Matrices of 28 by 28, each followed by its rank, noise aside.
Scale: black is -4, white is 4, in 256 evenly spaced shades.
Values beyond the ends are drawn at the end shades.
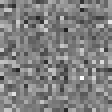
eight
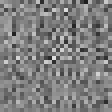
four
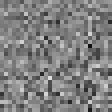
five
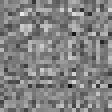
four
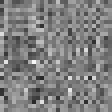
four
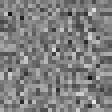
six
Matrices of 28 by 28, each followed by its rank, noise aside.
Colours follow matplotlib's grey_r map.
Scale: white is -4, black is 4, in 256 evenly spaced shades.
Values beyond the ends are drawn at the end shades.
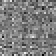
five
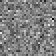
seven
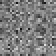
five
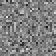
seven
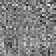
five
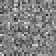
seven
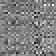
four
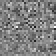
five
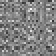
four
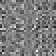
four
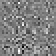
four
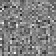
seven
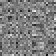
four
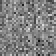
seven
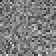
seven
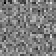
six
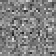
six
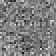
six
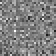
six
